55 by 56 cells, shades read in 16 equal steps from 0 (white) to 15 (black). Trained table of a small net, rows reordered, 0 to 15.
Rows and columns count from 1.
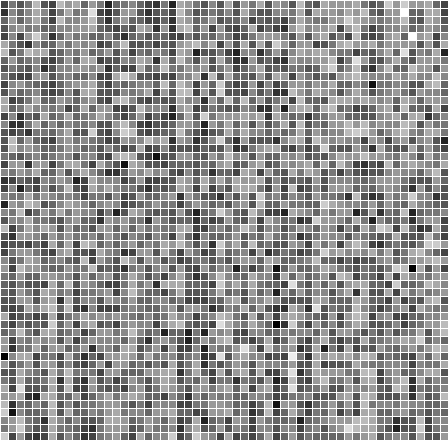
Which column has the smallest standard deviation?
9
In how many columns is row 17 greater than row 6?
22
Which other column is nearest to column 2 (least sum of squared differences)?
10
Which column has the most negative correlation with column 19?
29
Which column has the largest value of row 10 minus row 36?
37
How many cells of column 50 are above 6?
35
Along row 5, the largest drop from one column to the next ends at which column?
52
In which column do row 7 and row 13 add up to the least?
51
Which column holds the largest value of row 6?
4
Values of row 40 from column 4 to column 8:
9 11 10 5 11
